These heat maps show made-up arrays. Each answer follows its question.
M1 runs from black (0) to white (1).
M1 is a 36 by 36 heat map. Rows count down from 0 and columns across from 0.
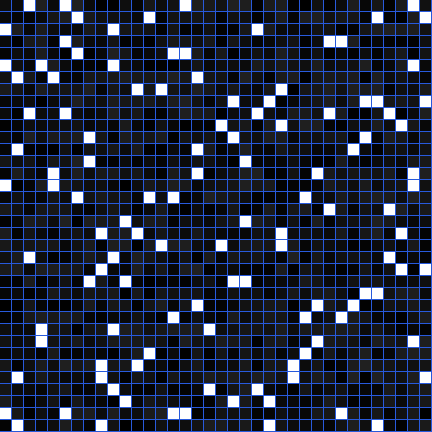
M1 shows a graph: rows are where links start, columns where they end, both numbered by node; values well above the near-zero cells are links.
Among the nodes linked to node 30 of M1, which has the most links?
node 8
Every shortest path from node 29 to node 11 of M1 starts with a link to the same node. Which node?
node 12
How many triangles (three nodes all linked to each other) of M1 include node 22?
1
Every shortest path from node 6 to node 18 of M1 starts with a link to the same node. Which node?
node 1
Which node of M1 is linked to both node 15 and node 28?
node 34
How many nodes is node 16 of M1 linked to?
4
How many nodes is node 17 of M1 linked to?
2
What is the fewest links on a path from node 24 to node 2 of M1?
7
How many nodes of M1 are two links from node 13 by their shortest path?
3
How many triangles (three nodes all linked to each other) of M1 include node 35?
3
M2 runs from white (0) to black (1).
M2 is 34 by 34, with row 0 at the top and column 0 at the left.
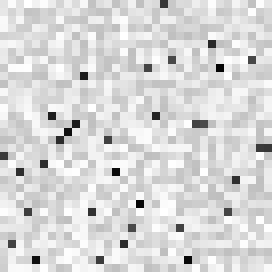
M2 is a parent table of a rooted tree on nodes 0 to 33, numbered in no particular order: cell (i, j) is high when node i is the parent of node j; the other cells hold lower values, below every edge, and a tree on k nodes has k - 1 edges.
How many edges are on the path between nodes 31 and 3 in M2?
9
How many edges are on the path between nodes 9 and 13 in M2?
4
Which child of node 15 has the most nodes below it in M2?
25
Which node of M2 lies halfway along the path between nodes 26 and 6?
0
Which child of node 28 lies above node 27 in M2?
16
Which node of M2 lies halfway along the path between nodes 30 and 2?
17
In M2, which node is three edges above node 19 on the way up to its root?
7
